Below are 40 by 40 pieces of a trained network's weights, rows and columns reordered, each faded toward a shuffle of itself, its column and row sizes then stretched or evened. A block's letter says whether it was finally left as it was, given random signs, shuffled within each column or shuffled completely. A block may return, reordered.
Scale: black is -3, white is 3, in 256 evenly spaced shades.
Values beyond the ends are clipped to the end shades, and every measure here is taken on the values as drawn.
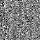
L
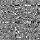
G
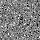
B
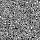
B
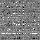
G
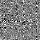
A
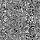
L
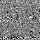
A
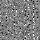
L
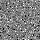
B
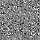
A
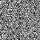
L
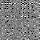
G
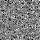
B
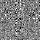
A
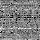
G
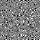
G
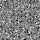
B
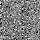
L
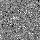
B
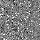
L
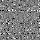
A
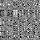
G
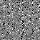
L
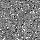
B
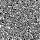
B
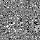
A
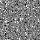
L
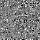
A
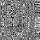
G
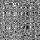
G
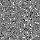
L
